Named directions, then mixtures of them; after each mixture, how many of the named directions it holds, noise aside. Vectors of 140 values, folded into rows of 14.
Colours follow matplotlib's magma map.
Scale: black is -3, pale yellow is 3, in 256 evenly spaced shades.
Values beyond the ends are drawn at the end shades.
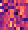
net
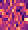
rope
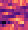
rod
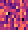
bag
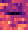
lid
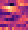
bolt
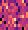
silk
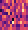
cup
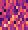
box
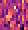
four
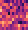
four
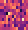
one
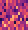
one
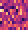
four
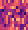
two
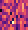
one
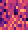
four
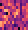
four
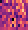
four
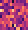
three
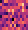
four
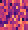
four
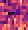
three
